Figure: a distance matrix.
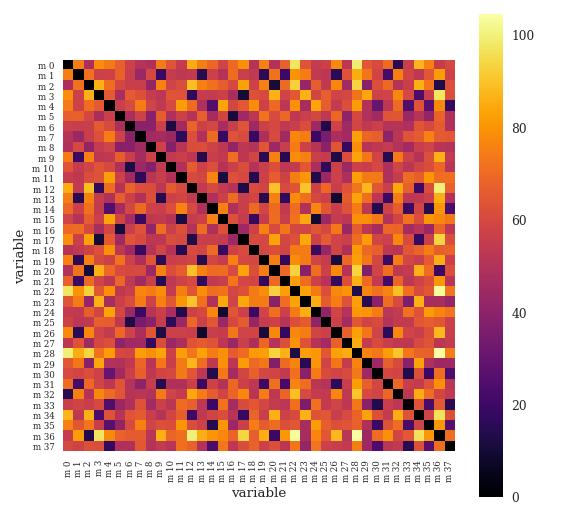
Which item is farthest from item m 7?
m 28
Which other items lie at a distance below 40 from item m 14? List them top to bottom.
m 4, m 30, m 33, m 35, m 37
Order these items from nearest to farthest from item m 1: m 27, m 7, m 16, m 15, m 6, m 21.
m 21, m 7, m 15, m 6, m 27, m 16
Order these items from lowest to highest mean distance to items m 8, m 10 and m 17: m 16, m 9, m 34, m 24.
m 34, m 16, m 24, m 9
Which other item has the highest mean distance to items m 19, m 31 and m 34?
m 36
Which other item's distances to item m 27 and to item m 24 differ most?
m 15
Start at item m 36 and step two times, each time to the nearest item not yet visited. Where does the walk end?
m 20
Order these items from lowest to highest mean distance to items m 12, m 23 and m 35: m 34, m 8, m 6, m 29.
m 29, m 34, m 8, m 6
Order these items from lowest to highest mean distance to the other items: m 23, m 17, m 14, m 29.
m 14, m 17, m 29, m 23
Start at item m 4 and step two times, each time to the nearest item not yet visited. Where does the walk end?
m 33
